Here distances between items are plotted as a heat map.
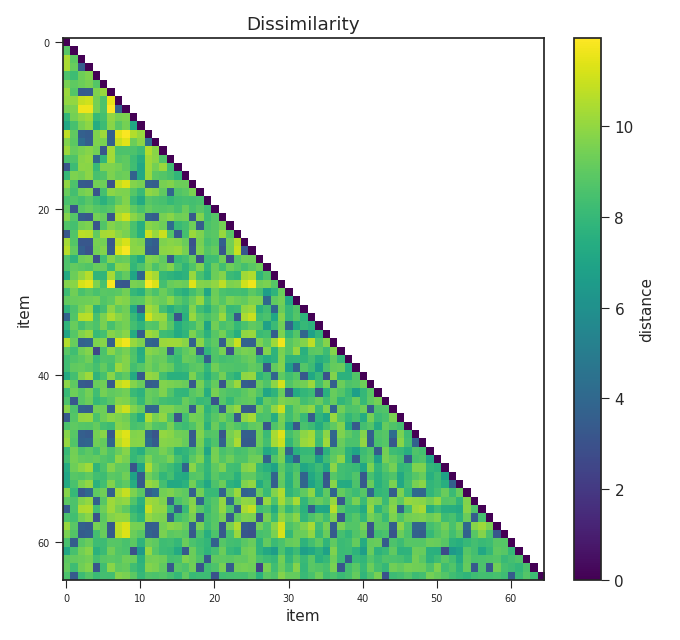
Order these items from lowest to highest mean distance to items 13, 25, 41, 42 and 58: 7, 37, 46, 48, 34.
48, 34, 46, 37, 7
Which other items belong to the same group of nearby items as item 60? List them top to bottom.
1, 20, 43, 64
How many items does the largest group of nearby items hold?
17
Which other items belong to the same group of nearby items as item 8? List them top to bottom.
7, 29
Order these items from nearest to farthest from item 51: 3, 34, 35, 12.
35, 34, 12, 3
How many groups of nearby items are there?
11
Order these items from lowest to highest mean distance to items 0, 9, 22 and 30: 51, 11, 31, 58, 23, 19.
51, 23, 19, 31, 58, 11
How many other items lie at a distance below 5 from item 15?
5
